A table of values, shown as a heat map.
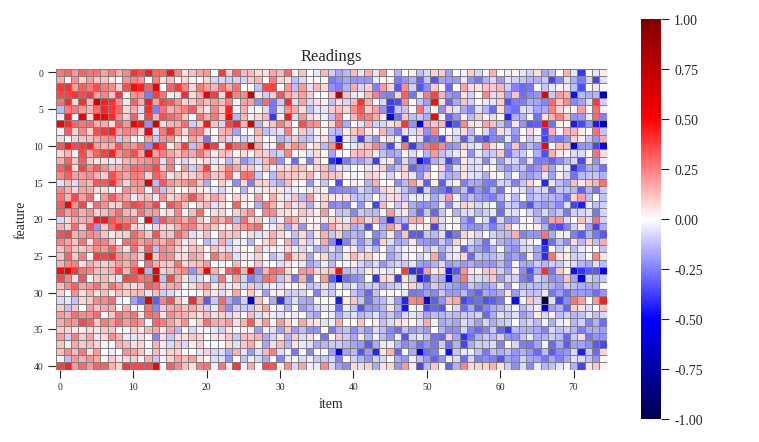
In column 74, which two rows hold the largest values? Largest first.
31, 15
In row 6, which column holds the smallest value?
45
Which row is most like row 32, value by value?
9
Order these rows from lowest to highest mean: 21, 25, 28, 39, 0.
39, 28, 21, 25, 0
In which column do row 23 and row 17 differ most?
38
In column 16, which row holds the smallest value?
35
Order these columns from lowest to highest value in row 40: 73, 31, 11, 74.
74, 73, 31, 11
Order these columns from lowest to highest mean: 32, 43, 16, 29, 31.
43, 32, 29, 31, 16
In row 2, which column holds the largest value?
13
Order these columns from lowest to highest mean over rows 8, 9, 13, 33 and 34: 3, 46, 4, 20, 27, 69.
46, 69, 27, 20, 4, 3
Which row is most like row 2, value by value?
40
